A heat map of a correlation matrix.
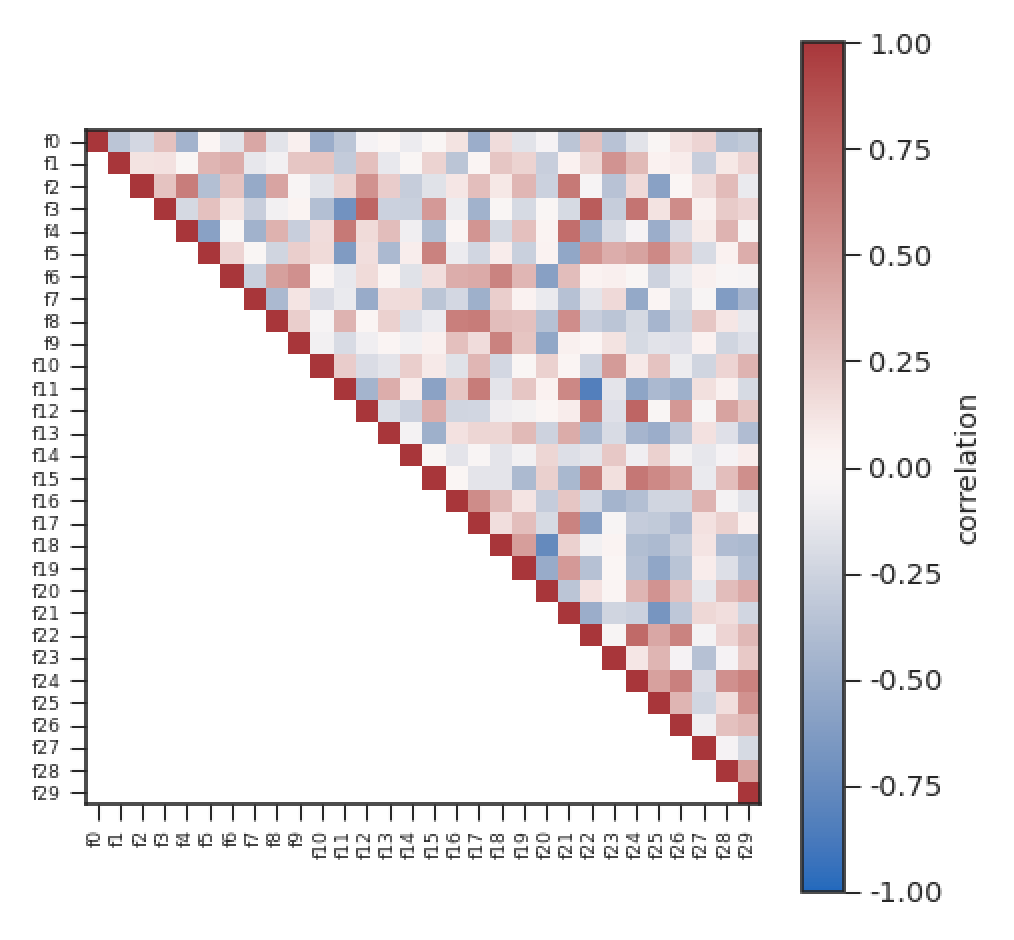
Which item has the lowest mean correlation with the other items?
f7
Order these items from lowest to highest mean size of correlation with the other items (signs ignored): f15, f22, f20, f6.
f6, f20, f15, f22
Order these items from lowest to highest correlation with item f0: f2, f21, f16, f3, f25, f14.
f21, f2, f14, f25, f16, f3
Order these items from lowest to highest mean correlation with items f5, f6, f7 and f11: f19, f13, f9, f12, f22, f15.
f12, f22, f15, f13, f19, f9
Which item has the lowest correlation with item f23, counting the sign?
f16
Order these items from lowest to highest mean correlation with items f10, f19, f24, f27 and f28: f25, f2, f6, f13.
f13, f25, f6, f2
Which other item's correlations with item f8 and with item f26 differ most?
f17
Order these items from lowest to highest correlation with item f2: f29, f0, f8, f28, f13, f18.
f0, f29, f18, f13, f28, f8
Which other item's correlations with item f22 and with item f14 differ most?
f3
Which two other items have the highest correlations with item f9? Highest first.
f18, f6
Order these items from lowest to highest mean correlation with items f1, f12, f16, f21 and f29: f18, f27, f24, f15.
f27, f18, f15, f24
